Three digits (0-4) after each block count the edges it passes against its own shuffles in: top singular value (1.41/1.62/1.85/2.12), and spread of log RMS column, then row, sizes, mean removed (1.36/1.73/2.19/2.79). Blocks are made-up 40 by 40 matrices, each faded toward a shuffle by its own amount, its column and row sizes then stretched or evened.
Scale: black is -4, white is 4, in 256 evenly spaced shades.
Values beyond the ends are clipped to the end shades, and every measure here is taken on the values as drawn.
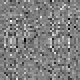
4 3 0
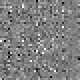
0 3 0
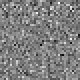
1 0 1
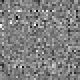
0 2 2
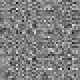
4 2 2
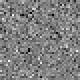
2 0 1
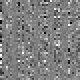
2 4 0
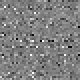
0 0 3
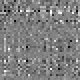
3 1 3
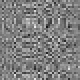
4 4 1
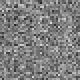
3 1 1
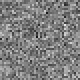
3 1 0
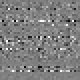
1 0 4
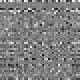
4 0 4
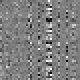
4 4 0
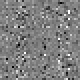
1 3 1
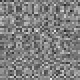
3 1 1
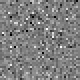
0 1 1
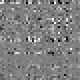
3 2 4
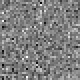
1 2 0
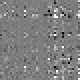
1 3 2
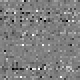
0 1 3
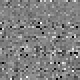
1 0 3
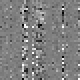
3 4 1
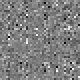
1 2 1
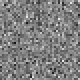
2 1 1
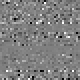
0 0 4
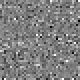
0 0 2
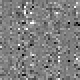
0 3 1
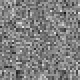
2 0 0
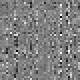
2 4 0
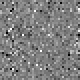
1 1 1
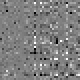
4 3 2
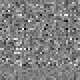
1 0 3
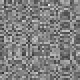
3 0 1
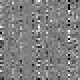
2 4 0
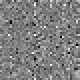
0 2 0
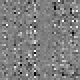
1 4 1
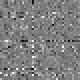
2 2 3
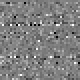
1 0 3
